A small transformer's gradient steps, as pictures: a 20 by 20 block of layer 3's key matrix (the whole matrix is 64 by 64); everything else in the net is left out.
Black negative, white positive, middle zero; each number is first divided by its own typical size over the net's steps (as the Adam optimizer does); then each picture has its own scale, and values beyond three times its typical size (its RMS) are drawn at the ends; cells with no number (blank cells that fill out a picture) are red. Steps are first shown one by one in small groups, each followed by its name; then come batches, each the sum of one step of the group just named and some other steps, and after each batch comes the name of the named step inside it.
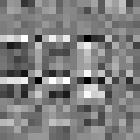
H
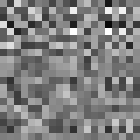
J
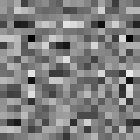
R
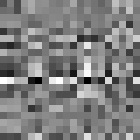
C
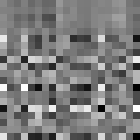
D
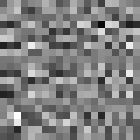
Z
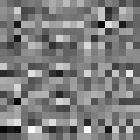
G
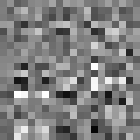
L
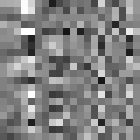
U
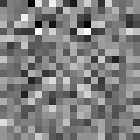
H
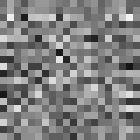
H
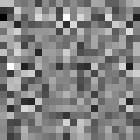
R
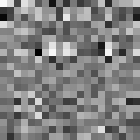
U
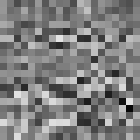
L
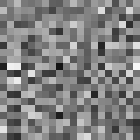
R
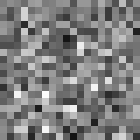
L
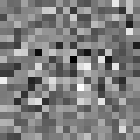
C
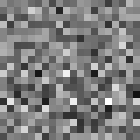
J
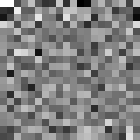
G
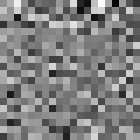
R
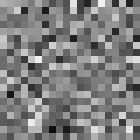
D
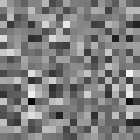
R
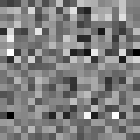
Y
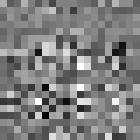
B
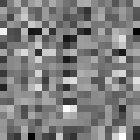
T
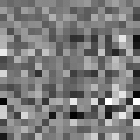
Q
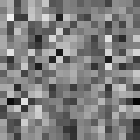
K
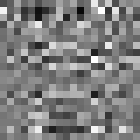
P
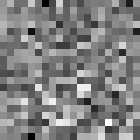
T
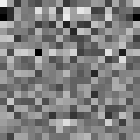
Q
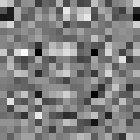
P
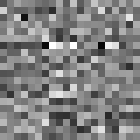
P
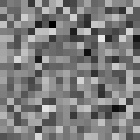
Q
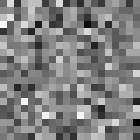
K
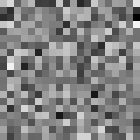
P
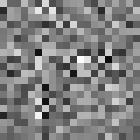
B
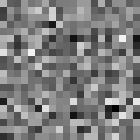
Q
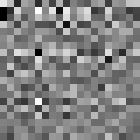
B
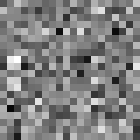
P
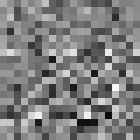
K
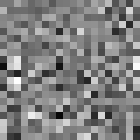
P
